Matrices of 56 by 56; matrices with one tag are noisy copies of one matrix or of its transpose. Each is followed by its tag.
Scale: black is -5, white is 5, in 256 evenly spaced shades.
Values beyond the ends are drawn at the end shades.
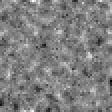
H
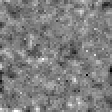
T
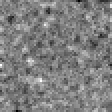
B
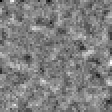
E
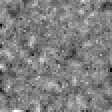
T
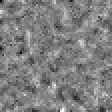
E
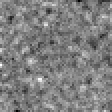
B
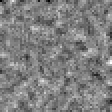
E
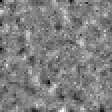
E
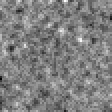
B
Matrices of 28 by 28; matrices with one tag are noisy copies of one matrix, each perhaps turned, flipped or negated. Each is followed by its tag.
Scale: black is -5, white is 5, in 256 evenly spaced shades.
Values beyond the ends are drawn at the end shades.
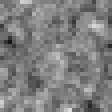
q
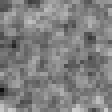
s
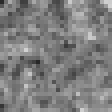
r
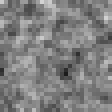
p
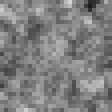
q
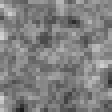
s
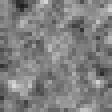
q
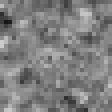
q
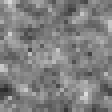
q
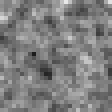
p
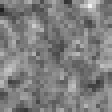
q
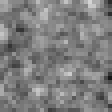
s
